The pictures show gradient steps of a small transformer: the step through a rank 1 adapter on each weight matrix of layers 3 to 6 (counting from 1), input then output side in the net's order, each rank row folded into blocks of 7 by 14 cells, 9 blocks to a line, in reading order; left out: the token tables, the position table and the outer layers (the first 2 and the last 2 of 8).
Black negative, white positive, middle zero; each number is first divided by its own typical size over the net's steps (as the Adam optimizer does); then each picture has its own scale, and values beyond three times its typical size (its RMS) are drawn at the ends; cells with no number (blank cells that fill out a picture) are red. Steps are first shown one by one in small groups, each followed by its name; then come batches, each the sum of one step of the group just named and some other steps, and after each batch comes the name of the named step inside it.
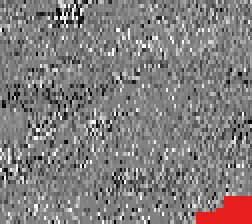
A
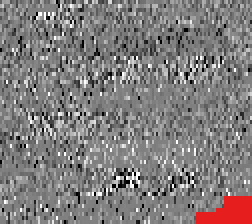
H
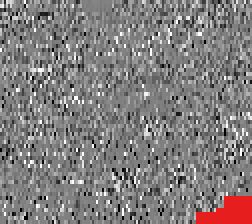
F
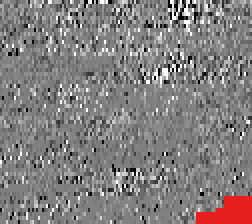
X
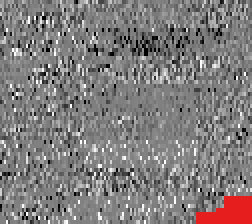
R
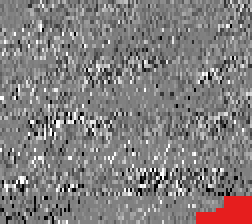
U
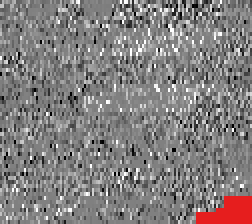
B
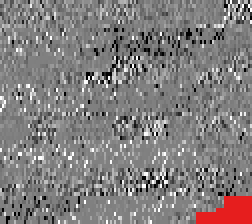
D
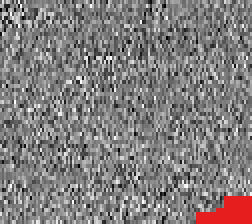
H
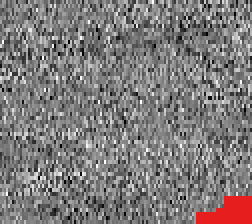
H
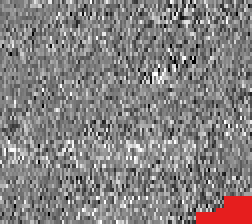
X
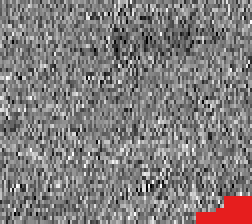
D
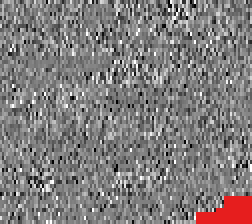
X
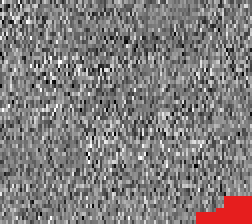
R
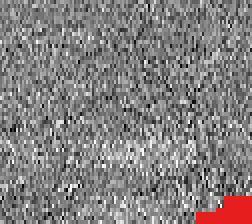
U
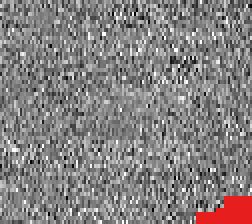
B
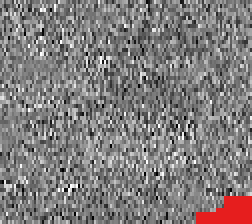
U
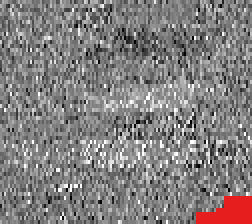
R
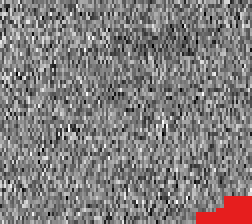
R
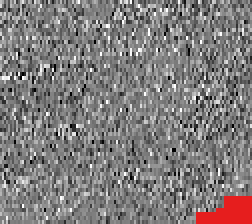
B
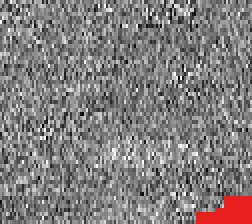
U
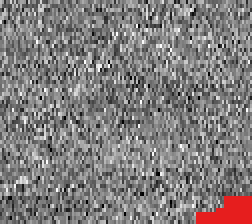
U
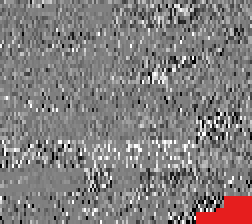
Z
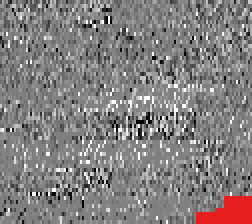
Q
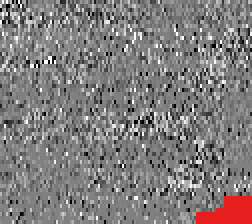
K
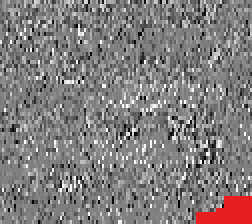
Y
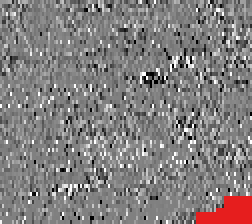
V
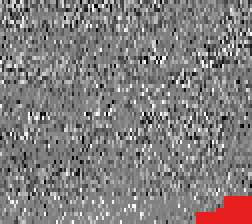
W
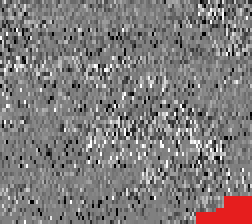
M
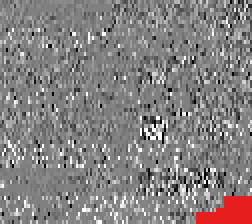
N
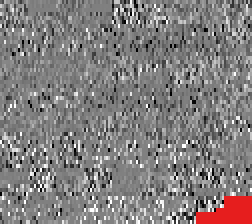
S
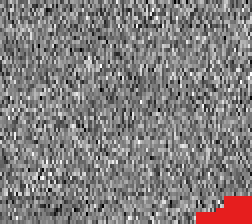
S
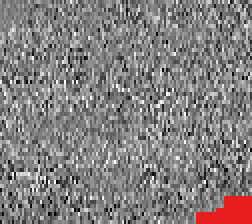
N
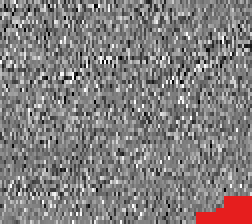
W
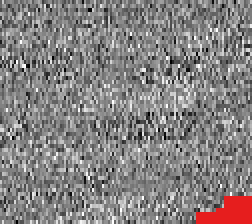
Q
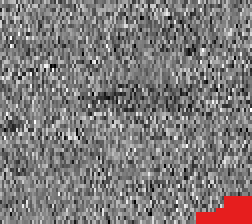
K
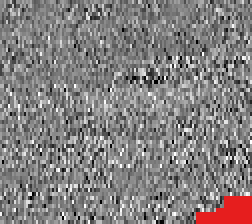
V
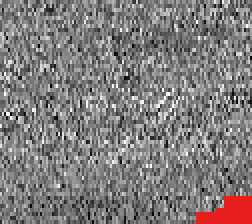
M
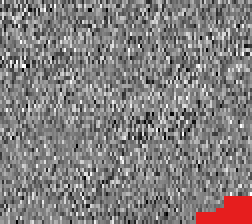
Q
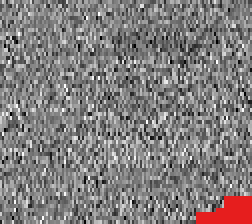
M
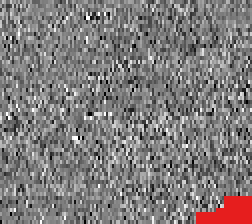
K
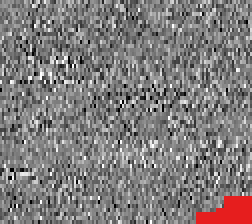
Y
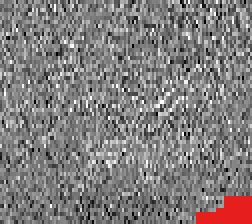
M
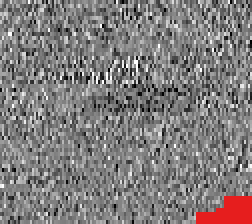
N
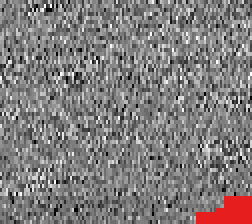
M
